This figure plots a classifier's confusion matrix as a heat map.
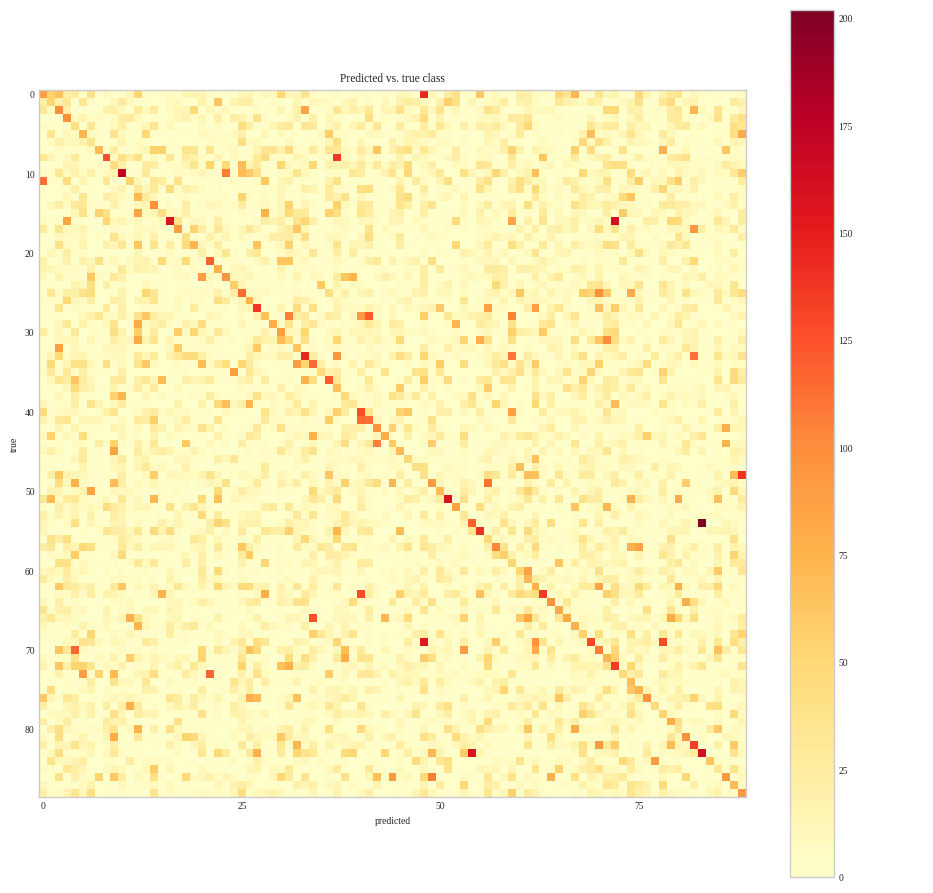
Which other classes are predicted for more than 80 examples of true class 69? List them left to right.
48, 62, 78
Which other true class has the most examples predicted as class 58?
75
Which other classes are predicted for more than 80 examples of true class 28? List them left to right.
31, 40, 41, 59
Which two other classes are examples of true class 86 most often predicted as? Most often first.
49, 44
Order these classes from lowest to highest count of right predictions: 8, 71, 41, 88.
71, 88, 41, 8
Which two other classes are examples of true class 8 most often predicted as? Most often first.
37, 63
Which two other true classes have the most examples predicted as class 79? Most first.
66, 82
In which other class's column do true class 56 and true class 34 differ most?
32
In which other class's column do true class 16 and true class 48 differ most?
72
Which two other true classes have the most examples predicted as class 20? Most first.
23, 34
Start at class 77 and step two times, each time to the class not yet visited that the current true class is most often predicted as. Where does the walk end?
0
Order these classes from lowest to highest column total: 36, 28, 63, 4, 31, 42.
42, 63, 28, 36, 31, 4
